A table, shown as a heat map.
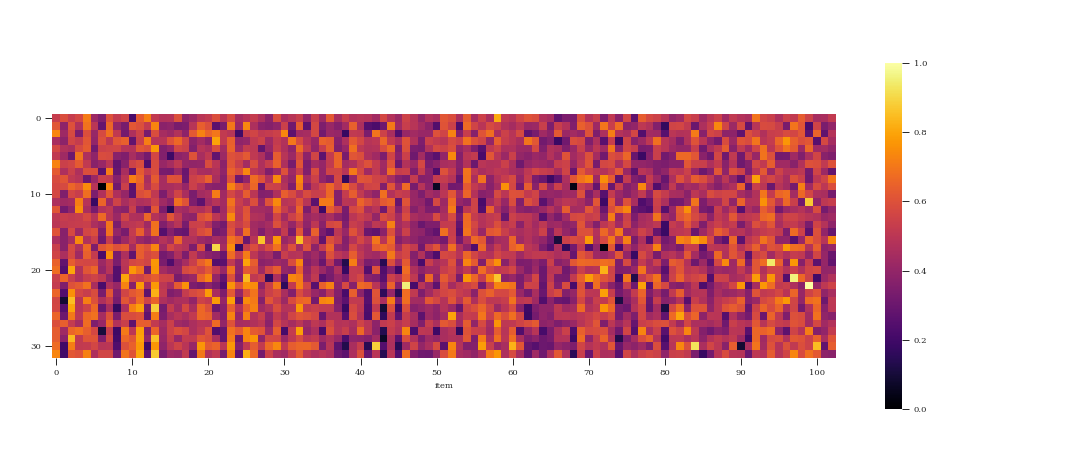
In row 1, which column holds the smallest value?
80
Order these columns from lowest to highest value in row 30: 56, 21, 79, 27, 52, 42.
27, 79, 21, 52, 56, 42
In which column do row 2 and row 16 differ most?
66
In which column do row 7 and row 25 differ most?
10
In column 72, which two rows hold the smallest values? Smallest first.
17, 11
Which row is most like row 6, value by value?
14
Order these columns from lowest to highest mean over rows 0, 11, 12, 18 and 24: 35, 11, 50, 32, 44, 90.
50, 35, 90, 11, 32, 44
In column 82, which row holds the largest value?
26
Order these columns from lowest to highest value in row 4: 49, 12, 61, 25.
61, 49, 25, 12
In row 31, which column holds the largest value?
13
